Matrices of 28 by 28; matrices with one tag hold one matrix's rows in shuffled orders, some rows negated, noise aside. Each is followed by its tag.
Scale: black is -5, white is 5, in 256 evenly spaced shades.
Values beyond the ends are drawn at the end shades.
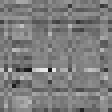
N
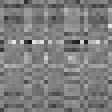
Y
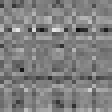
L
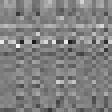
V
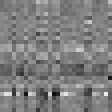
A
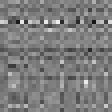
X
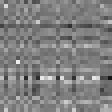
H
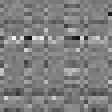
Y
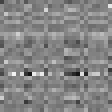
Y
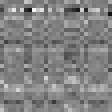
Y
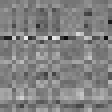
A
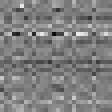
L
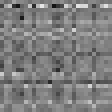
L
